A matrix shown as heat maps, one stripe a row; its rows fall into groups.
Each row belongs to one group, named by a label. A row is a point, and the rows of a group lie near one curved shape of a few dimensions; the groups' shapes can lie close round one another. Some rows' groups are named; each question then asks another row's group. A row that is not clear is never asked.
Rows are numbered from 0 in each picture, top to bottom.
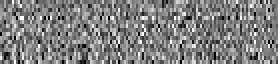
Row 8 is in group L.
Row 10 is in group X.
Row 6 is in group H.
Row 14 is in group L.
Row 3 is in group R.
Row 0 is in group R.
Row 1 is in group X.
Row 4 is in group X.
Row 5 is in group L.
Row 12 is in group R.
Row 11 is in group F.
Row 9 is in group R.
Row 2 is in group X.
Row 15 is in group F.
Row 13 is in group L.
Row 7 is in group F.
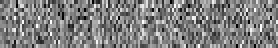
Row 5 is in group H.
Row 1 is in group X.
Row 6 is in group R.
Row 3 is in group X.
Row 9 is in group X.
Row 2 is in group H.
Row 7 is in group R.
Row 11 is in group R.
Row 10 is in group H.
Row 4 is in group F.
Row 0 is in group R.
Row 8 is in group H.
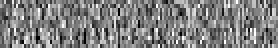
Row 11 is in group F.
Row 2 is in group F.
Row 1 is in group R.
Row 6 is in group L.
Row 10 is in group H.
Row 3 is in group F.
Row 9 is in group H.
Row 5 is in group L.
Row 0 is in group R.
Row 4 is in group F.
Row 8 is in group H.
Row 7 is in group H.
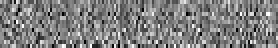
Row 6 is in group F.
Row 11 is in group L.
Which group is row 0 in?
R
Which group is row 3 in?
X
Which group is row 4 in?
L
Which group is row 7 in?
R
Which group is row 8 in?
X
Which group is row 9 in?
H
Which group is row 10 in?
H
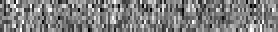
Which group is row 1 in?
L
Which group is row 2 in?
F
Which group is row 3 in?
L
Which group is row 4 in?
X
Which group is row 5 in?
F
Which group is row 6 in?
R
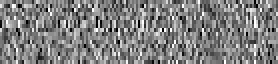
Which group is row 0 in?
R
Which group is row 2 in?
R
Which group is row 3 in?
H
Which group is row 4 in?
H
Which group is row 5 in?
L
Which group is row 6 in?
L
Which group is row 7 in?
X
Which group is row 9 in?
L
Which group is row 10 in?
L
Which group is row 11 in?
H
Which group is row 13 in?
X
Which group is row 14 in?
H
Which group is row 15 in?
H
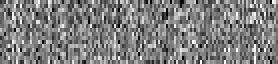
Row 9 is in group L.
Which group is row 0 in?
F
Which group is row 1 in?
R
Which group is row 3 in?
R
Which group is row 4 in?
R
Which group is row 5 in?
R
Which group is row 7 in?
R
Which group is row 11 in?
X
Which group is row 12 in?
R
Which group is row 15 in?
H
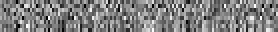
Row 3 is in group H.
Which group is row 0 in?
X
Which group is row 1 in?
H
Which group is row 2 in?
L
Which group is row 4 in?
R
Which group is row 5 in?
X
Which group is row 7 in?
X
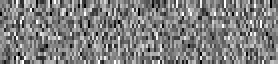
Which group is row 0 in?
H
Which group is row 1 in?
H
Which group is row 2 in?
L
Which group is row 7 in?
L
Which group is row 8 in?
H
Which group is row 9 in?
R
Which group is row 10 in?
X
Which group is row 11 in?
X
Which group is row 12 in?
H
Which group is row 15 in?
F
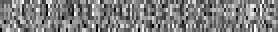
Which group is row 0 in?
F
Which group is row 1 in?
R
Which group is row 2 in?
R
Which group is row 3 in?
R
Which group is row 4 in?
X
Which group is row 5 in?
L
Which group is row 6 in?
H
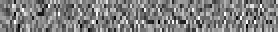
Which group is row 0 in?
H
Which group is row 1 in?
R
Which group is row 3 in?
H
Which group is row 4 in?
R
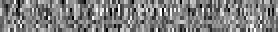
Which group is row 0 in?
F
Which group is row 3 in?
X
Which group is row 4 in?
R
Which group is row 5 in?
R
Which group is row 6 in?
R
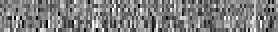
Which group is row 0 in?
X
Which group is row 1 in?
L
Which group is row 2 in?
X
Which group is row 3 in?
L
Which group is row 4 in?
R
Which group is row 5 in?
R
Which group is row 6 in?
R
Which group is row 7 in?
H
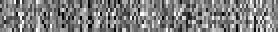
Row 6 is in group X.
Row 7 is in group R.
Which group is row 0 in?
R
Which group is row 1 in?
X
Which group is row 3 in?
X
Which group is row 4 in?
X
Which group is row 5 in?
F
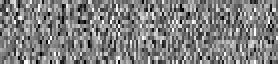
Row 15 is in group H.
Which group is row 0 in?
L
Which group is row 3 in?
X
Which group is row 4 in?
X
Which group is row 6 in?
X
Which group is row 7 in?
H
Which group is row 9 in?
H
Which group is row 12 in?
R
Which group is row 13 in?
H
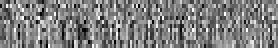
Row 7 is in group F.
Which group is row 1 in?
L
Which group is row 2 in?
F
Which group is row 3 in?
H
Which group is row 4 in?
F
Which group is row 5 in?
H
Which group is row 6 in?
F
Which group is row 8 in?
F
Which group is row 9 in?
F
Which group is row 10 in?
X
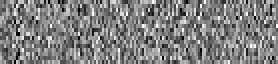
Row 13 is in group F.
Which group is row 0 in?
X
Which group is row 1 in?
H
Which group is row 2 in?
F
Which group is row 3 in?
H
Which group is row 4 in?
R
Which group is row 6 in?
H
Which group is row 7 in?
R
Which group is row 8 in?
F
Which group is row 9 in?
F
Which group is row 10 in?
R
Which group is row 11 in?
R
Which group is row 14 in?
X
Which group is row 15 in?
R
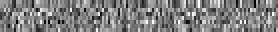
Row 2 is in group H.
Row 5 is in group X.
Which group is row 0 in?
R
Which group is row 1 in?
R
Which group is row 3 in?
F
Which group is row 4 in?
R
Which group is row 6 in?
R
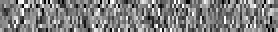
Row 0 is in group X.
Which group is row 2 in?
F
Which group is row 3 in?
F
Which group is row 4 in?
H
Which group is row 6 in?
H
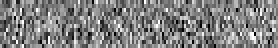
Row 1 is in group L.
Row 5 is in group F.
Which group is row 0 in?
F
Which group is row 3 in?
R
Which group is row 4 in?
R
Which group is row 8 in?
X
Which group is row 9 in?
R
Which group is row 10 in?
X
